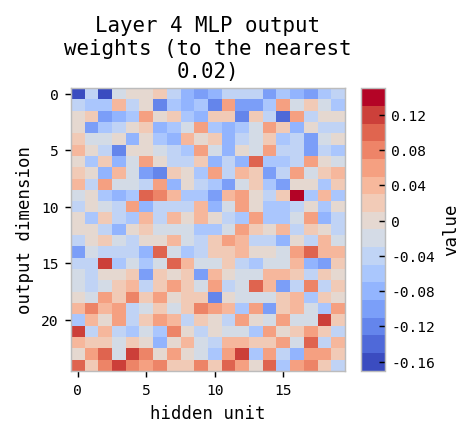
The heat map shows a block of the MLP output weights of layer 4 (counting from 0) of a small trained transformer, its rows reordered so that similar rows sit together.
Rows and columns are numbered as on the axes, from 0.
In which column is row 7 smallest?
6
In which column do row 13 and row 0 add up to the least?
0
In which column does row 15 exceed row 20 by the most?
2
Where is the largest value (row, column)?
9, 16
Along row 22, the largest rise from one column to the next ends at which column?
17
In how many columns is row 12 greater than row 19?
7
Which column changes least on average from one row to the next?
8
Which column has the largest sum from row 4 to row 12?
13
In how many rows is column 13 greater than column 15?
14
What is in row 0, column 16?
-0.08
